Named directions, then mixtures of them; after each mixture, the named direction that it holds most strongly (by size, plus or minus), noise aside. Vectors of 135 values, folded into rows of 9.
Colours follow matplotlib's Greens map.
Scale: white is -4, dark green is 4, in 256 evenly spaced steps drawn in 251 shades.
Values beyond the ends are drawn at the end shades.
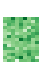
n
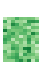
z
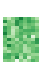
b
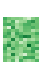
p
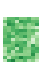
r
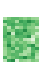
r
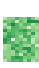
z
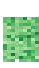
n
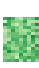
z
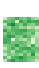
r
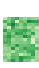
r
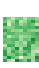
r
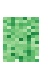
n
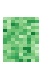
z
